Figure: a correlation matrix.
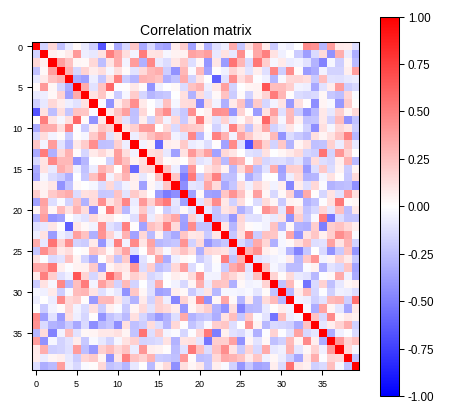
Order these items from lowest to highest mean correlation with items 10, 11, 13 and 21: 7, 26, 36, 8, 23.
36, 26, 23, 7, 8
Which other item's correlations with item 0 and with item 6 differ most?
8
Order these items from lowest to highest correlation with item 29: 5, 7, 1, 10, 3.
10, 7, 1, 5, 3
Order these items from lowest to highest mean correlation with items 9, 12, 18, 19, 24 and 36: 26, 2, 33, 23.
26, 23, 33, 2
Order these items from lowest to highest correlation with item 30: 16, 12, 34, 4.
16, 34, 4, 12
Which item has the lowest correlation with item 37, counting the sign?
7
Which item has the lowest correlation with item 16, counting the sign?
18
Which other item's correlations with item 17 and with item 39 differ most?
31
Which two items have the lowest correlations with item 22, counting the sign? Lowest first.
4, 35
